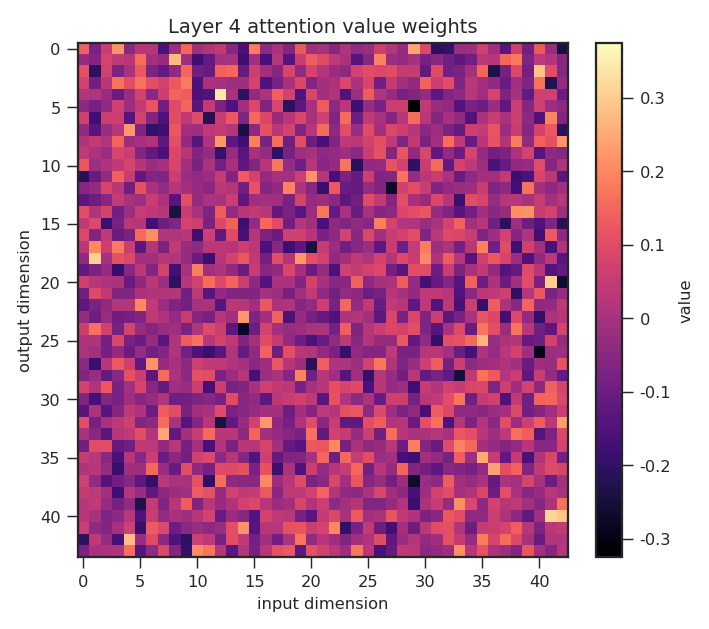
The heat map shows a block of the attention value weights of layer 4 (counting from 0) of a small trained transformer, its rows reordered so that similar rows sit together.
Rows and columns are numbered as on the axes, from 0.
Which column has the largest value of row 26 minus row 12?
27
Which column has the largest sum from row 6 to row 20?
28
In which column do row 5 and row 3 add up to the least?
29
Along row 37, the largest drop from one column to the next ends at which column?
11
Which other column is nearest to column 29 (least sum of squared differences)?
2
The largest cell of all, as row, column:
4, 12
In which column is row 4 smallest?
14
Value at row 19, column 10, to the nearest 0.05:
0.2
